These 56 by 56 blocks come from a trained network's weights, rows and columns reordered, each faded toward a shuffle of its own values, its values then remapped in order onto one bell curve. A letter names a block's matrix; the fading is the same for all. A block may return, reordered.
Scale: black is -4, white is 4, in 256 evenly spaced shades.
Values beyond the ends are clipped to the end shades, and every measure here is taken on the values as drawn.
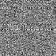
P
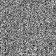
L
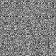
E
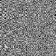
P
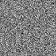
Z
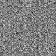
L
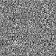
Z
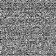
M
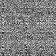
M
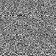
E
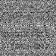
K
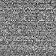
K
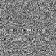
E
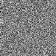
P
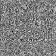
L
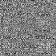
E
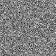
Z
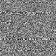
E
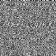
E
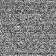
M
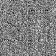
L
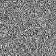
P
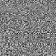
E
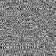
E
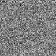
P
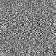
E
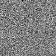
Z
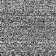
M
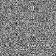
P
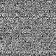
M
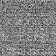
M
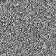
Z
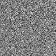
Z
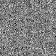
L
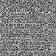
K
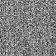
L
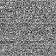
K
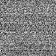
K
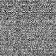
K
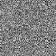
P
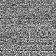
M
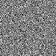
Z
